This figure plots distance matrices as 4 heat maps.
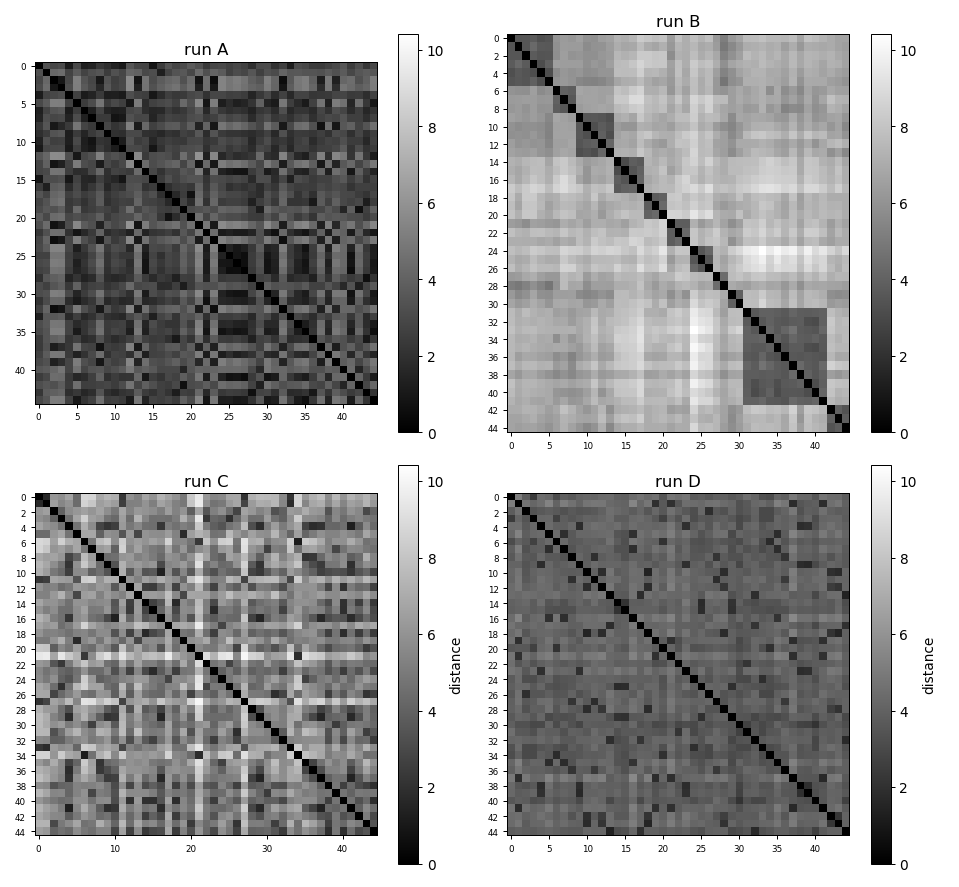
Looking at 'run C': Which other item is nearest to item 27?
0
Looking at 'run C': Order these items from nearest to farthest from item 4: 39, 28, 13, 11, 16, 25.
16, 28, 39, 25, 13, 11
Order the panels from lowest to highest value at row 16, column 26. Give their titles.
run A, run D, run C, run B
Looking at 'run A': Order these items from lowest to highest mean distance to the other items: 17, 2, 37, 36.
36, 17, 37, 2
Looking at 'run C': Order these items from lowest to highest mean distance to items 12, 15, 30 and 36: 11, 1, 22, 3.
3, 22, 1, 11
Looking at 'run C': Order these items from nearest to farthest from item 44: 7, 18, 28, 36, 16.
18, 16, 28, 7, 36
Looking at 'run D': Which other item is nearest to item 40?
30
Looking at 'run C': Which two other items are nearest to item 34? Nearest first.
6, 21
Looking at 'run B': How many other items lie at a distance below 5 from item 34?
10
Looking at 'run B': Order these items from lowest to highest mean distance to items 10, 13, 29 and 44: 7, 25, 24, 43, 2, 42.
42, 43, 2, 7, 25, 24
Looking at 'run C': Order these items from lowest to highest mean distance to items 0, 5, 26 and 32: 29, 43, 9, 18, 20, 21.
18, 43, 20, 29, 9, 21
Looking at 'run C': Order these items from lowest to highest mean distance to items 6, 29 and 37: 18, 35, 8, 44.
44, 18, 8, 35
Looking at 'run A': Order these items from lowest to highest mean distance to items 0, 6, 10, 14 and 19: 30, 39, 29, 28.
28, 29, 30, 39
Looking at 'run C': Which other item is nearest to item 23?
15
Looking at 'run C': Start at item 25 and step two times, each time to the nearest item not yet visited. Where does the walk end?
22
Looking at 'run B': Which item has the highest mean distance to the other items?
24
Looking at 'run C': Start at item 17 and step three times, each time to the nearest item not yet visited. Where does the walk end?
8
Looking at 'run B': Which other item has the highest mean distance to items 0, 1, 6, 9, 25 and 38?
17
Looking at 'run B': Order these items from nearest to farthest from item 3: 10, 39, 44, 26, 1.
1, 10, 44, 39, 26
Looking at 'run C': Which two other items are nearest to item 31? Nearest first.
26, 43
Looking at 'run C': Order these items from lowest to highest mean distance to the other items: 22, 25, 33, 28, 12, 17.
12, 28, 22, 25, 33, 17
